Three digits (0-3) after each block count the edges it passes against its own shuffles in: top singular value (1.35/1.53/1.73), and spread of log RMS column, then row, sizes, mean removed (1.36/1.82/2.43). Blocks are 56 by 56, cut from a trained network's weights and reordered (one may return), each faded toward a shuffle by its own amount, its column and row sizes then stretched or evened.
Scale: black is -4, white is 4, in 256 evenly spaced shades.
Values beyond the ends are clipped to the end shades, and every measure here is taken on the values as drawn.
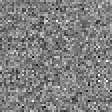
2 1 0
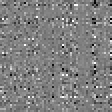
1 3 2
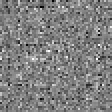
1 2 2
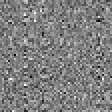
3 2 1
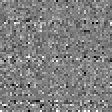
1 2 3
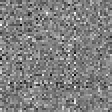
3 2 2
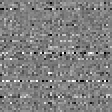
3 0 3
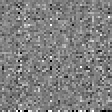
1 2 2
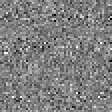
1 0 2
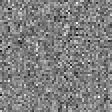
2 2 0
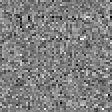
2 1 2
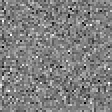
0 1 1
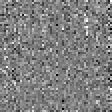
2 3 1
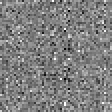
1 2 0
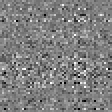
3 1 3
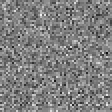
1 1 1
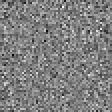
1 2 0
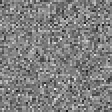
2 0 0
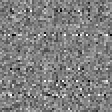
2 1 2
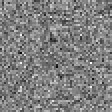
3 0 0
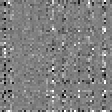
2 3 2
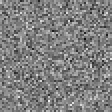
1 1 0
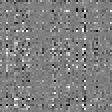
3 3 3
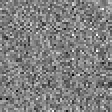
3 0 1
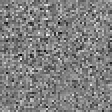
0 2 1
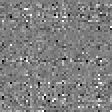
0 2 3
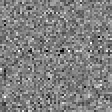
1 1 1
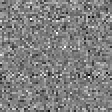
1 1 3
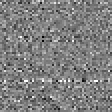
3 1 3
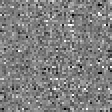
0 2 2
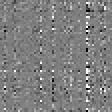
3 3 2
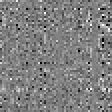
1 3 2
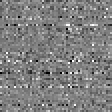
2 1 3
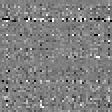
2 2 3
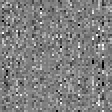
1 3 0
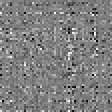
1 3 3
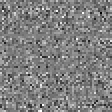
0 1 3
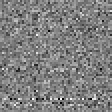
1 0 2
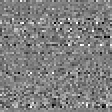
0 0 3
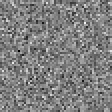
0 0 0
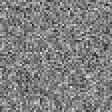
2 0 0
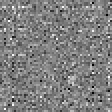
3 2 1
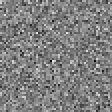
2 1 0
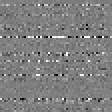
3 1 3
